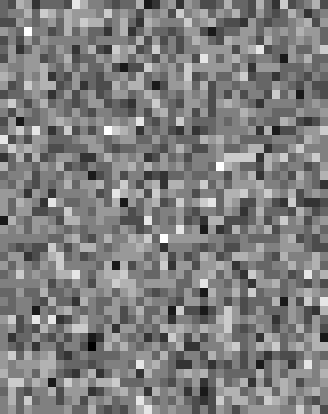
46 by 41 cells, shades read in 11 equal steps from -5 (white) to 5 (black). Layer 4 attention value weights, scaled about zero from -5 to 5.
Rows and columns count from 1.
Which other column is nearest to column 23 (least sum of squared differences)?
37
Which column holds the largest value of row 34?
36
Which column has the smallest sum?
15
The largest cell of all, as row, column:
39, 12
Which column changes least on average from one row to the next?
8
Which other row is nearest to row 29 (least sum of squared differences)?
13
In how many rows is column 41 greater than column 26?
17
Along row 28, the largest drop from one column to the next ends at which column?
7
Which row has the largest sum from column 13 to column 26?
20
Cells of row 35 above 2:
4
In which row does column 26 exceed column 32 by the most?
33
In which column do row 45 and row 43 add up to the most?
26
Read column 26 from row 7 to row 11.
-4 -1 1 -2 -1
